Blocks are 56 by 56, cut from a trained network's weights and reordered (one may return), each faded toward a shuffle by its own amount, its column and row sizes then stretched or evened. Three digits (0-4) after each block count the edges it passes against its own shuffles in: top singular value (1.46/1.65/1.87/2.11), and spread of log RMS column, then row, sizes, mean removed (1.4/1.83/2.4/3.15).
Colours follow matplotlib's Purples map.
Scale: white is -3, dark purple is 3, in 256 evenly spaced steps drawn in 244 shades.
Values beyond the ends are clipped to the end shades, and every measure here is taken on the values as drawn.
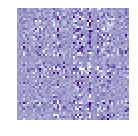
0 4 3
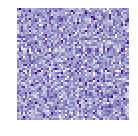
1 1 0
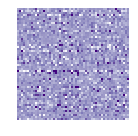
0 1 3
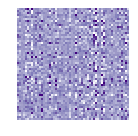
1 4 2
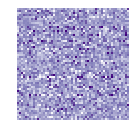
0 0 2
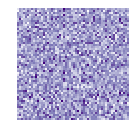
1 0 0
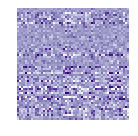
2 0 4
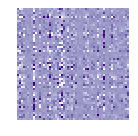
1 4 3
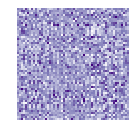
3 2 1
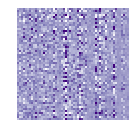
0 4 1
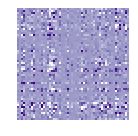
0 4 4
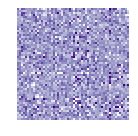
0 2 2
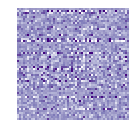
1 1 4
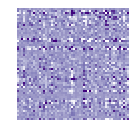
2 3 4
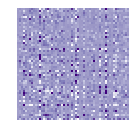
0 4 3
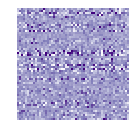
0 0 4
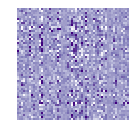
0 4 2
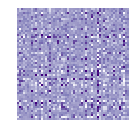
3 4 3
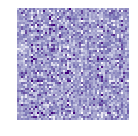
2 3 1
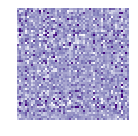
0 3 2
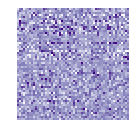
0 1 3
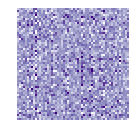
1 3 0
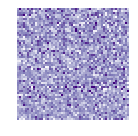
0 0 2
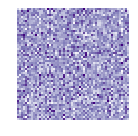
2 2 1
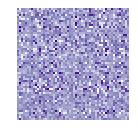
0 2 3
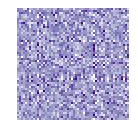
3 2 2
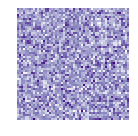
2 0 1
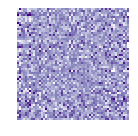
3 2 2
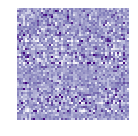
0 1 3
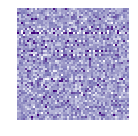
1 0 2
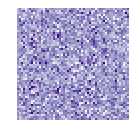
0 2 0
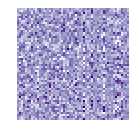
3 3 0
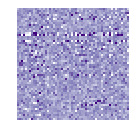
1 1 2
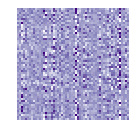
4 4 0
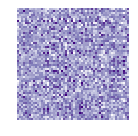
3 2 1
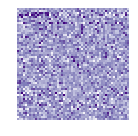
1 0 2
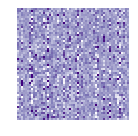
0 4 0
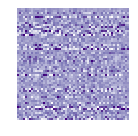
3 1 4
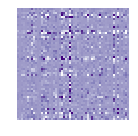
2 4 3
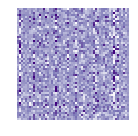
4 4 0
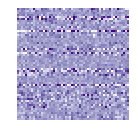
3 0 4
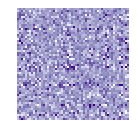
0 2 2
